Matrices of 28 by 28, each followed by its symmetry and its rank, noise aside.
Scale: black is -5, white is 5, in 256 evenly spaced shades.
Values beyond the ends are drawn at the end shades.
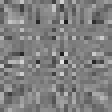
no symmetry, rank two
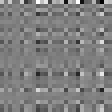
no symmetry, rank one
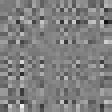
antisymmetric, rank two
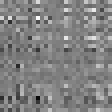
no symmetry, rank three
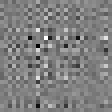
antisymmetric, rank two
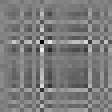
symmetric, rank one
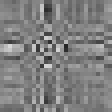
antisymmetric, rank two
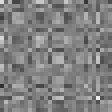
symmetric, rank two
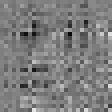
symmetric, rank three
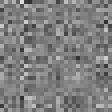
no symmetry, rank three
